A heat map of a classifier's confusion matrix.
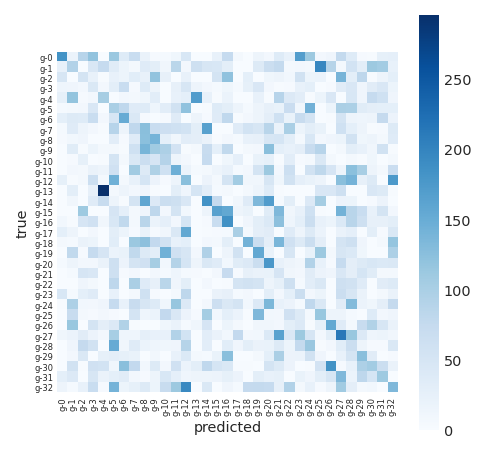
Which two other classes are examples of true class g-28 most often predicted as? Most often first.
g-5, g-24
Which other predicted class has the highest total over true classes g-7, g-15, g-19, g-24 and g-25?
g-14
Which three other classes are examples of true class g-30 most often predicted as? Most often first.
g-26, g-6, g-29
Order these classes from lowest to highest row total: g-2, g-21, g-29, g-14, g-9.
g-21, g-29, g-2, g-9, g-14
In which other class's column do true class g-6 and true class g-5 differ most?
g-12
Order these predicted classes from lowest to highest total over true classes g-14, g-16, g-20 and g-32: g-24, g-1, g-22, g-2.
g-1, g-2, g-22, g-24
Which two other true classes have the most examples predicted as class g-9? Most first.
g-8, g-2
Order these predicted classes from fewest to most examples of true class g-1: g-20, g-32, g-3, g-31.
g-32, g-3, g-20, g-31
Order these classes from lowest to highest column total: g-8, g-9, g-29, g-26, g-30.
g-26, g-30, g-29, g-9, g-8
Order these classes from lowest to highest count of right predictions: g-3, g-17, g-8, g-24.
g-3, g-24, g-17, g-8
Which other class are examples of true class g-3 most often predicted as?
g-6
